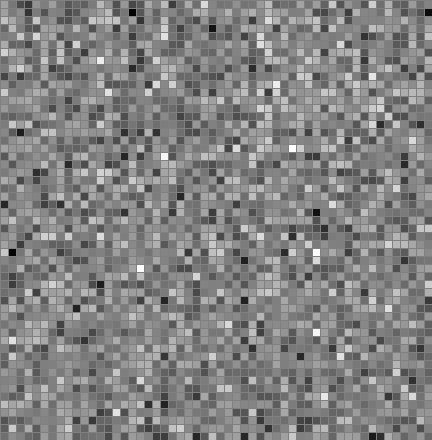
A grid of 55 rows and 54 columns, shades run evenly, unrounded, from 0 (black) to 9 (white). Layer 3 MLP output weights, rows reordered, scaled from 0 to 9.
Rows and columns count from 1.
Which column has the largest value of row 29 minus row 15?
31
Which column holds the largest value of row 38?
47
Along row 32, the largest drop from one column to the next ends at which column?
2
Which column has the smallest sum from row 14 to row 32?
51
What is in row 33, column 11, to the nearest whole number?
3
